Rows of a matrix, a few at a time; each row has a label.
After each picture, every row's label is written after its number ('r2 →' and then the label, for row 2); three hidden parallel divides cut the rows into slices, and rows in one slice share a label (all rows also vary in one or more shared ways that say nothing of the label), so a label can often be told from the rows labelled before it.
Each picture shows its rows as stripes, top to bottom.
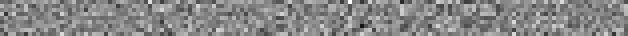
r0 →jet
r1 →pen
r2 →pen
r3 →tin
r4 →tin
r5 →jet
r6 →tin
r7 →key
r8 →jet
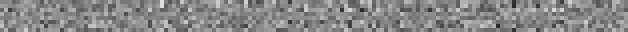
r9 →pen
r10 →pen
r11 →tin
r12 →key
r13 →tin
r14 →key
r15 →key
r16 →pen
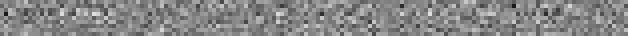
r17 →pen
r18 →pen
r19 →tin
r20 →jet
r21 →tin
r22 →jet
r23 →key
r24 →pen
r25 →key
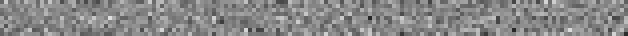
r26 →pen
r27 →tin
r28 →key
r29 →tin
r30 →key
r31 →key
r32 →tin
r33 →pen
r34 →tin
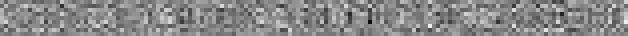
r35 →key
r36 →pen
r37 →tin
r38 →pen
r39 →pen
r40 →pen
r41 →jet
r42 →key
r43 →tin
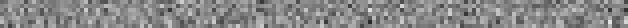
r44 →jet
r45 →pen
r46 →jet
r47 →jet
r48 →key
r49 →key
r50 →tin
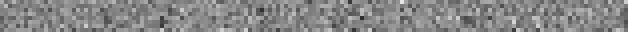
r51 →key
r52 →key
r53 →tin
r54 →key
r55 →jet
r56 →jet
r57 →jet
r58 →pen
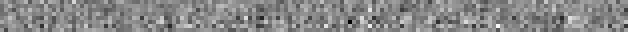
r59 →key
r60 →tin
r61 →tin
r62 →tin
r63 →pen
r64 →pen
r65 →jet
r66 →tin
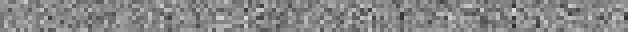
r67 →pen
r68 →pen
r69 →tin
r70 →jet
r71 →key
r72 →key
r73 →pen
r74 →tin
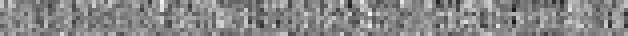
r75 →pen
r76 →pen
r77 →pen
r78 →jet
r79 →pen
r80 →pen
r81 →tin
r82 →tin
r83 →tin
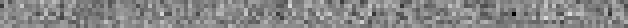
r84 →tin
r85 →tin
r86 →key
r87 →pen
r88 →key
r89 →pen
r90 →key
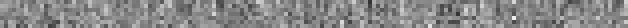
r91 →tin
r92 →pen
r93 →pen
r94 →pen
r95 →jet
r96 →pen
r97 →tin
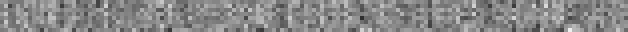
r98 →pen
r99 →pen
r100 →jet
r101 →pen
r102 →jet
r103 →key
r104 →pen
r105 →key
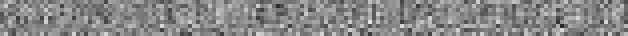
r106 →jet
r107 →pen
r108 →key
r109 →key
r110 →tin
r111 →jet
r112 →pen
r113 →jet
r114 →pen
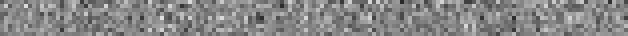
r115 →jet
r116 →pen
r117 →tin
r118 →tin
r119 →pen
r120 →key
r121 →pen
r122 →pen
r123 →tin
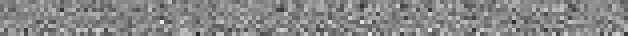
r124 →tin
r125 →jet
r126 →key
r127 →tin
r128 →jet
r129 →pen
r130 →key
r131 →jet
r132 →jet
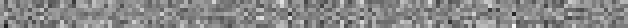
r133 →key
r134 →tin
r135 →tin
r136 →pen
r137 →tin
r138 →key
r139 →jet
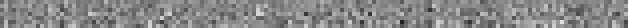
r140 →key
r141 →key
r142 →tin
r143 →tin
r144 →key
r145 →jet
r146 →key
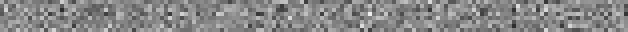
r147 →tin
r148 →key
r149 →pen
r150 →tin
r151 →tin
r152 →key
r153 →pen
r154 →key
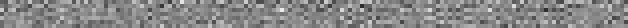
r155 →tin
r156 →jet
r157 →key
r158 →tin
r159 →key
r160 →tin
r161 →pen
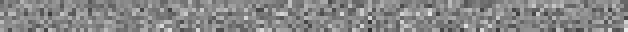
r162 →tin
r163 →tin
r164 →key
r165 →tin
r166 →tin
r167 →key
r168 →pen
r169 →key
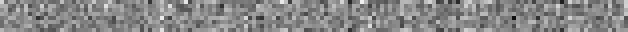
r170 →pen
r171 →pen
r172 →pen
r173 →key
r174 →pen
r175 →tin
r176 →key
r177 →pen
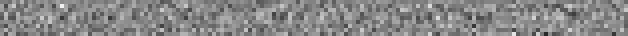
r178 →tin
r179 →tin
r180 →pen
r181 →tin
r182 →key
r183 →key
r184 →jet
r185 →pen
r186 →jet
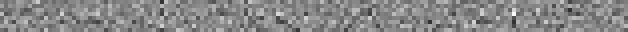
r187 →jet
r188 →key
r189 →jet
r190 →jet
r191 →key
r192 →pen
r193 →pen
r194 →jet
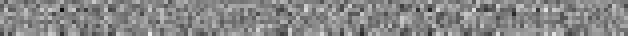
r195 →tin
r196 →tin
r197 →pen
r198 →pen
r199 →pen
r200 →key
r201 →pen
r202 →tin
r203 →tin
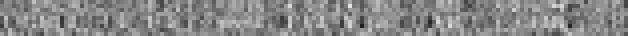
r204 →jet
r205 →jet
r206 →jet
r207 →key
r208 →key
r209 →tin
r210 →tin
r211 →jet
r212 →tin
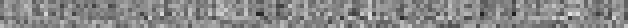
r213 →key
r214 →key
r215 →key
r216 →pen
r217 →jet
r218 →tin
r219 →pen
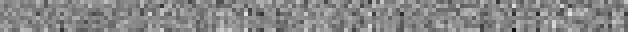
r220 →key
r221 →jet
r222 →pen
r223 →pen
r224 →tin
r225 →key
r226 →tin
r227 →pen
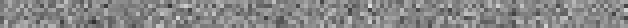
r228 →key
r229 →jet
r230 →pen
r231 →pen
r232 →jet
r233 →key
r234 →pen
